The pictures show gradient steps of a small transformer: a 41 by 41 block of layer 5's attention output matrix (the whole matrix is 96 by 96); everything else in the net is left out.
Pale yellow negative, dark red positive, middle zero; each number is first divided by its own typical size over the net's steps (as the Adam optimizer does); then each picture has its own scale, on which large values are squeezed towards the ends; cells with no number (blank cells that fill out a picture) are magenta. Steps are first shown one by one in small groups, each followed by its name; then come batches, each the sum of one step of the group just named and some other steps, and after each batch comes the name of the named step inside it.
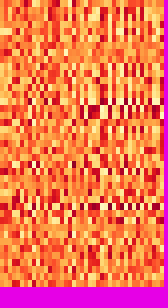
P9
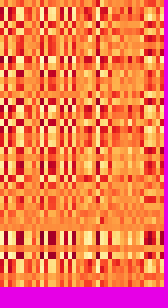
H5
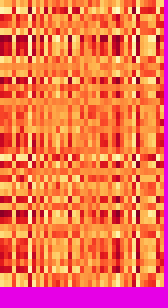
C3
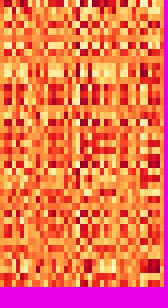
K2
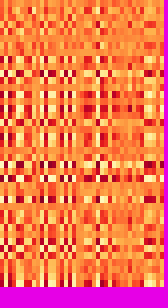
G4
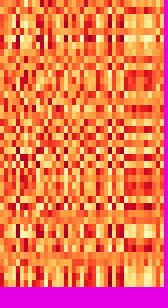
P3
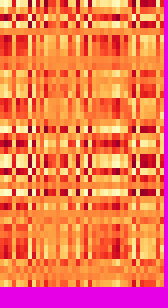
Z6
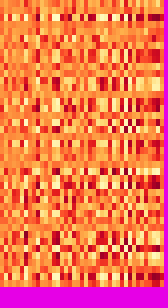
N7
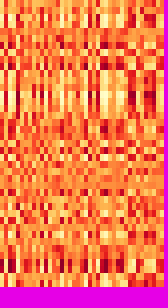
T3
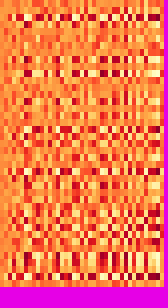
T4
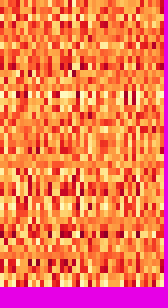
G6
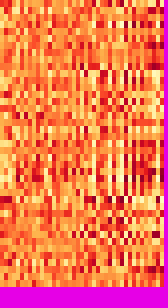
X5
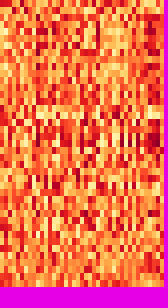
K2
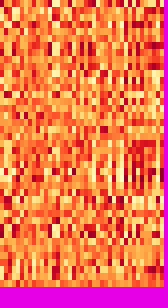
X5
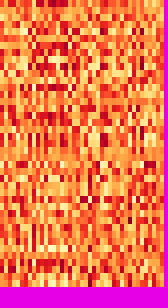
G4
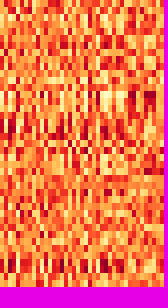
T3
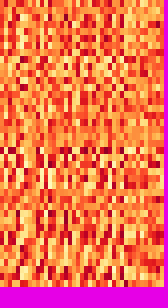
K2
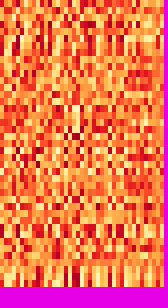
P3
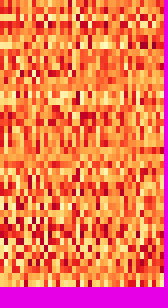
G6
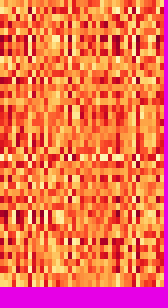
C3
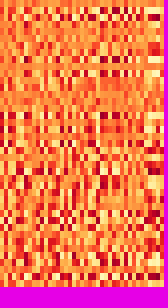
T4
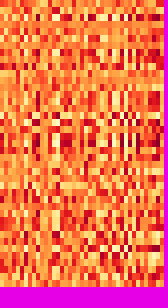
N7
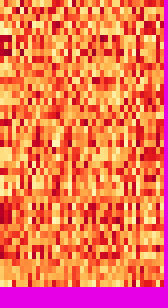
P9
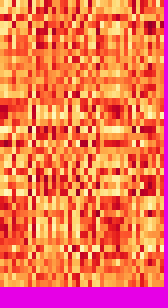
Z6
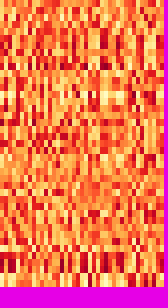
T3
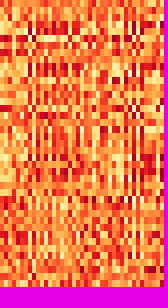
X5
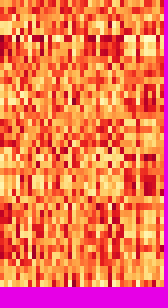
P3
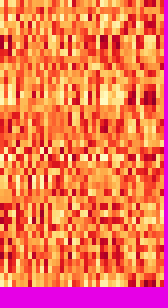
T3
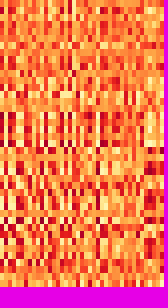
G6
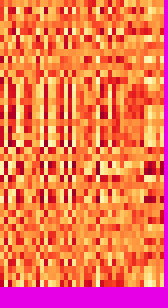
G4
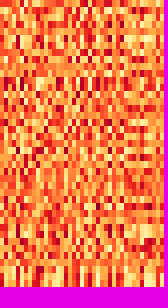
P3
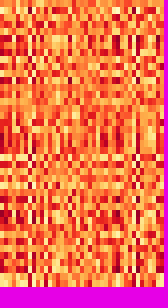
C3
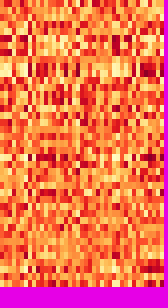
K2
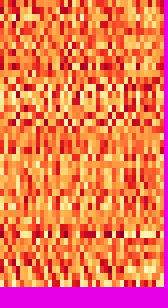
G6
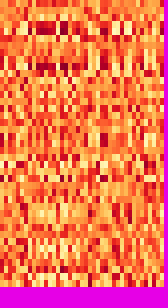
G4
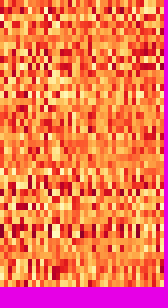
G6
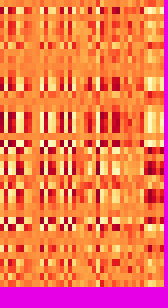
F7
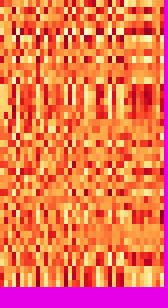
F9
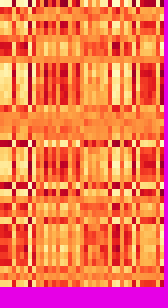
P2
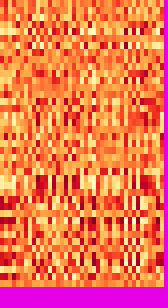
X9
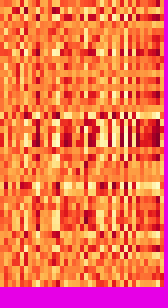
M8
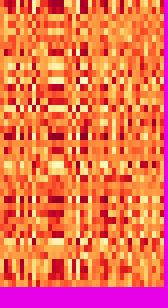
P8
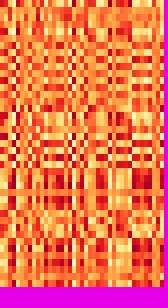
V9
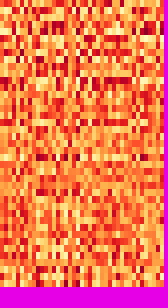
F9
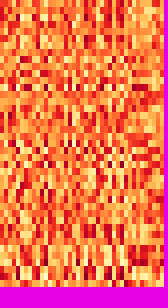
F7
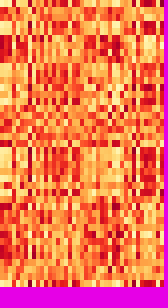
P2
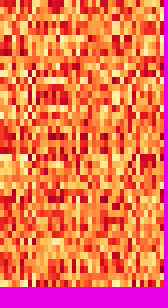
P8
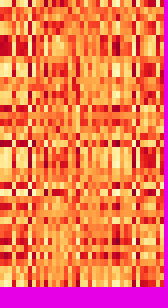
P2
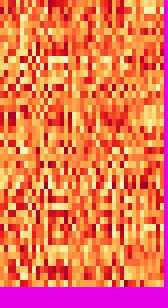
F7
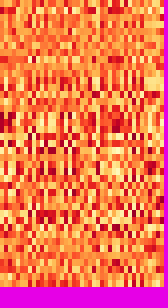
F7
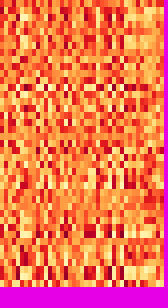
F7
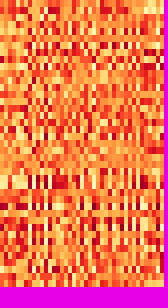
X9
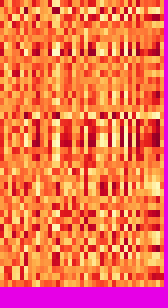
M8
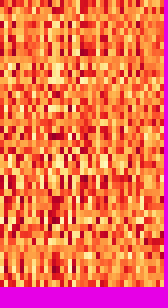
P8
